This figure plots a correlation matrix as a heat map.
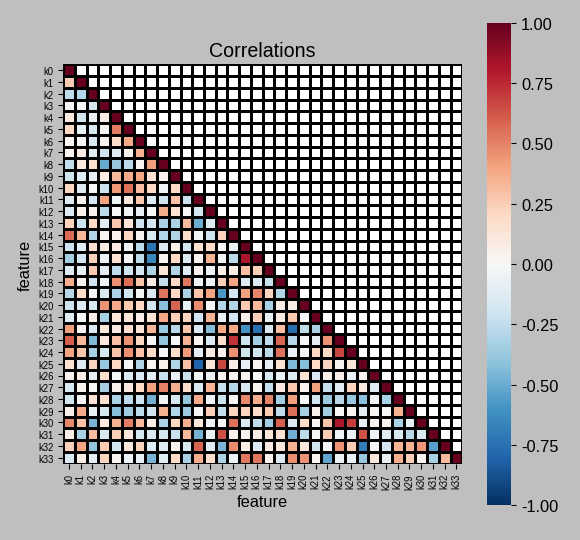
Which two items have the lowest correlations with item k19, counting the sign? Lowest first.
k22, k13
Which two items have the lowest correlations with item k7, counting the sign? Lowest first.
k15, k16
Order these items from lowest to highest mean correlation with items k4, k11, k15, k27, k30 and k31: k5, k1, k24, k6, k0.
k1, k0, k6, k24, k5
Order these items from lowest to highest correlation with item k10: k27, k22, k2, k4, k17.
k17, k2, k27, k22, k4
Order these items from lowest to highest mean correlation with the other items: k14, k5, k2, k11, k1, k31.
k2, k31, k11, k1, k14, k5
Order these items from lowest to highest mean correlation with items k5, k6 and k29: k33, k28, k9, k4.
k28, k33, k4, k9
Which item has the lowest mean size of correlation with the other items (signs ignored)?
k26
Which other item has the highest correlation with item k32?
k11
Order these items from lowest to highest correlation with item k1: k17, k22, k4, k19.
k4, k17, k22, k19
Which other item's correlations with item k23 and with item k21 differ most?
k14
